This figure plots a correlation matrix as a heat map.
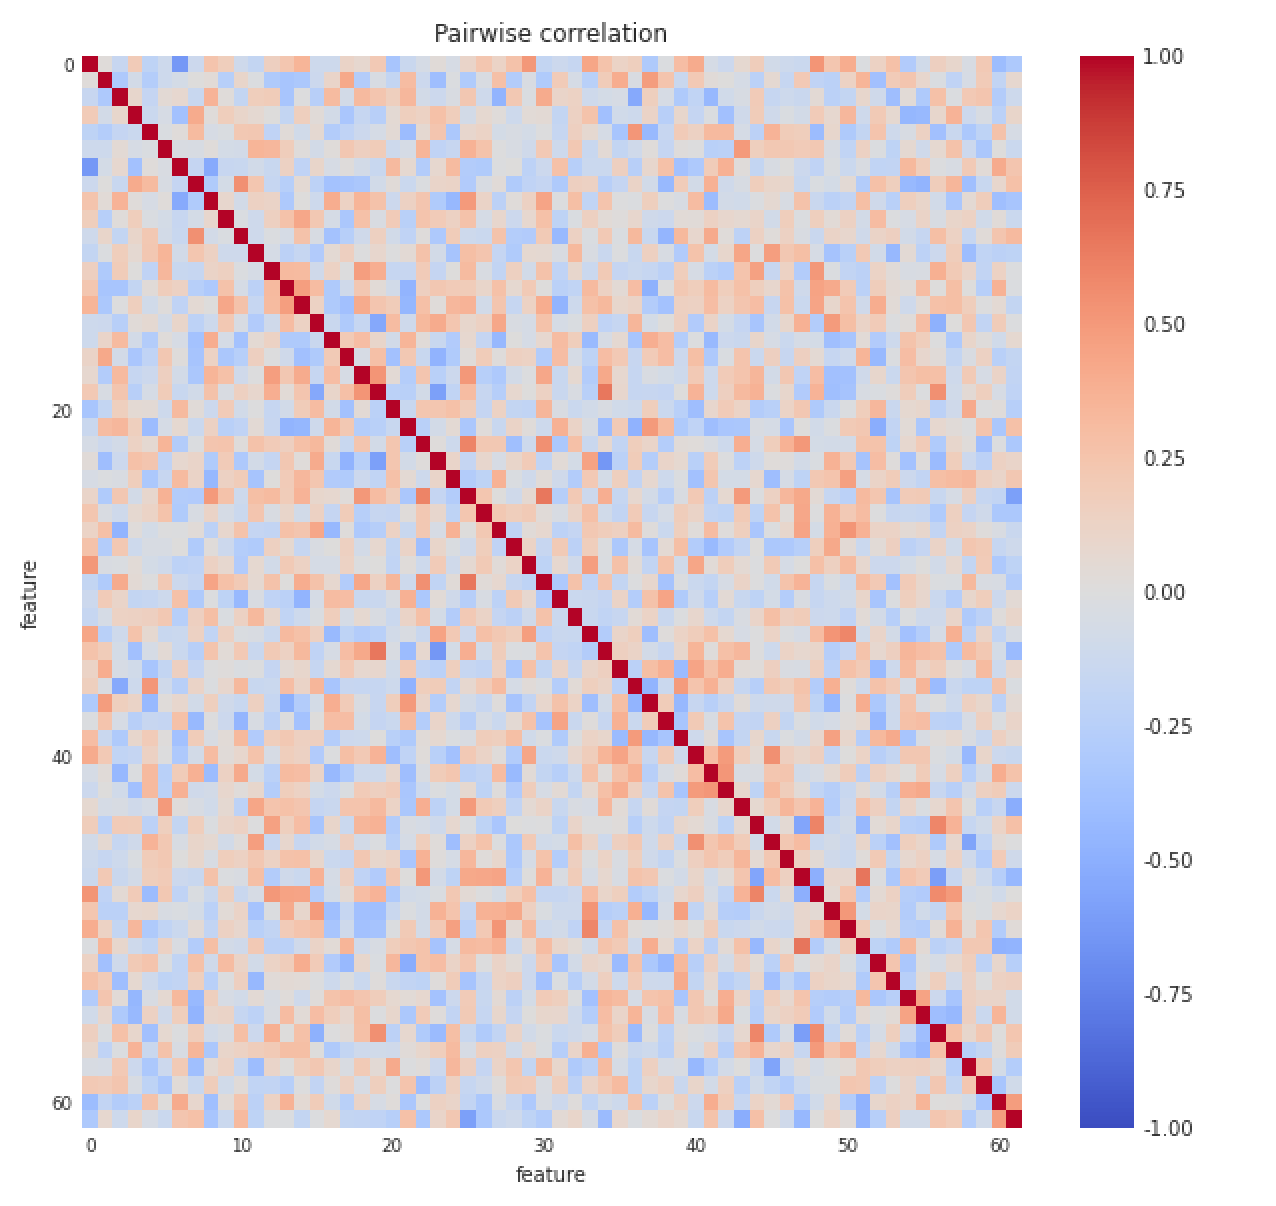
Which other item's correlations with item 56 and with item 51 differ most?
47
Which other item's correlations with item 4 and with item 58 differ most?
45
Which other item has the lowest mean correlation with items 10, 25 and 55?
21
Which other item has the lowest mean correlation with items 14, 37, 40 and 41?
28
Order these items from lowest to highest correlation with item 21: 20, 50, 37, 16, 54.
20, 54, 50, 16, 37
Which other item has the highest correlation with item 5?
43
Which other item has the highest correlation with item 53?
39
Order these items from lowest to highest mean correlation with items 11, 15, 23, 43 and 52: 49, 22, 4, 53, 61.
61, 53, 49, 4, 22
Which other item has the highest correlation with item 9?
14
